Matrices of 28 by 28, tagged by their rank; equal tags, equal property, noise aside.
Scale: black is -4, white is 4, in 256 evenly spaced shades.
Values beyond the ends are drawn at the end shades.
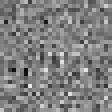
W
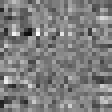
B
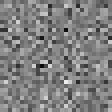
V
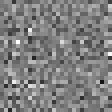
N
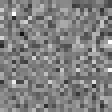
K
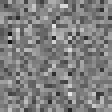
N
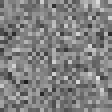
K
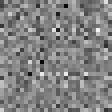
N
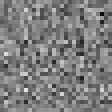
W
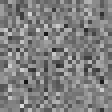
W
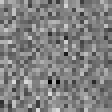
W
